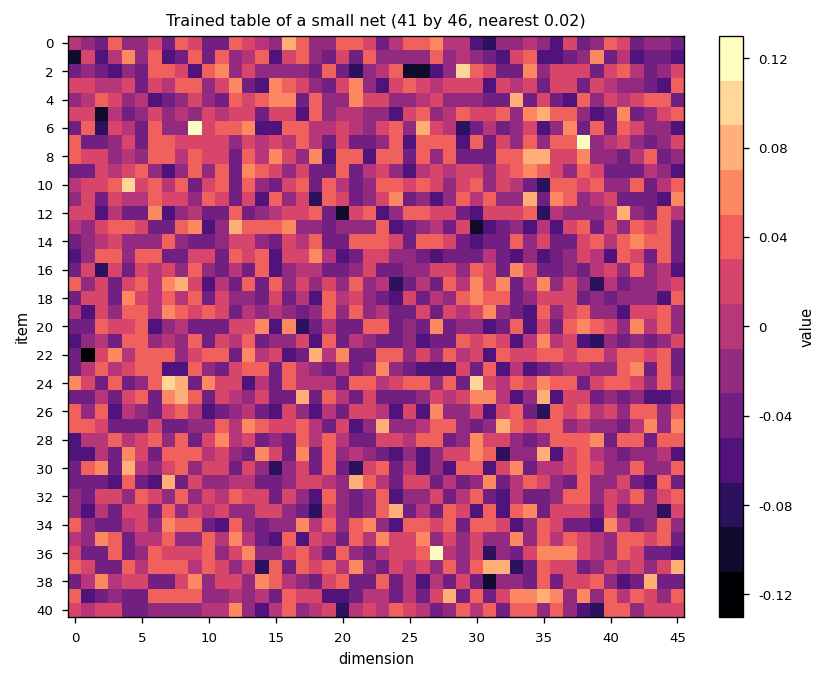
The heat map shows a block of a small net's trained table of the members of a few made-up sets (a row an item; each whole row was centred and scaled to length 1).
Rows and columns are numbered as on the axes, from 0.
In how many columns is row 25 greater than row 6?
18
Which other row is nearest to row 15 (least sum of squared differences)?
23
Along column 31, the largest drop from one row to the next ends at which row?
38
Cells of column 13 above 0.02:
11
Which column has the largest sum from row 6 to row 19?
9
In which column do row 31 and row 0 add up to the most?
21
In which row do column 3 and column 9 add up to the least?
2
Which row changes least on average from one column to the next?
14
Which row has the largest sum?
24
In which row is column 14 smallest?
37
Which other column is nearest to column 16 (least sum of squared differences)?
12
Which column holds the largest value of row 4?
33
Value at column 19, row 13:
-0.04
